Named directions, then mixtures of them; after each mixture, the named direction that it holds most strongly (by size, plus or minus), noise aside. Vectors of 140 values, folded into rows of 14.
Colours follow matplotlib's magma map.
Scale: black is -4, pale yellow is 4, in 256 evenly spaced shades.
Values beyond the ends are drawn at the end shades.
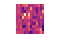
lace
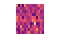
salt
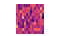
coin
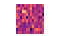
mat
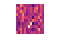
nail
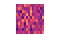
coin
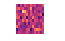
mat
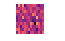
salt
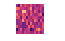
mat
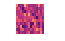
salt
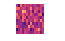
mat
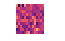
salt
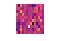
nail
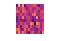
salt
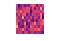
coin
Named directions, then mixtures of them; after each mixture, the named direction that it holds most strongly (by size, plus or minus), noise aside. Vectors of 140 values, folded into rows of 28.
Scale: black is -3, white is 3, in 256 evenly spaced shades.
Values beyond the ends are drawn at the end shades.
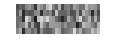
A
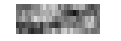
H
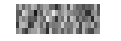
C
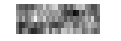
H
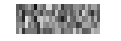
A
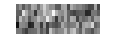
C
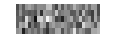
A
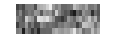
A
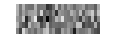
A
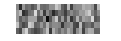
C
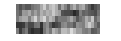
H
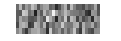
C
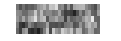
H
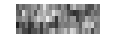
H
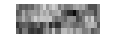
H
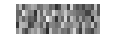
C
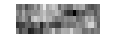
H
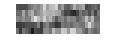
H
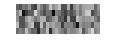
C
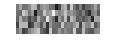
C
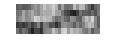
H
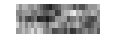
H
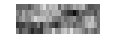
H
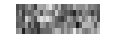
A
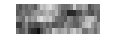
H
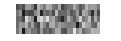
A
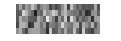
C
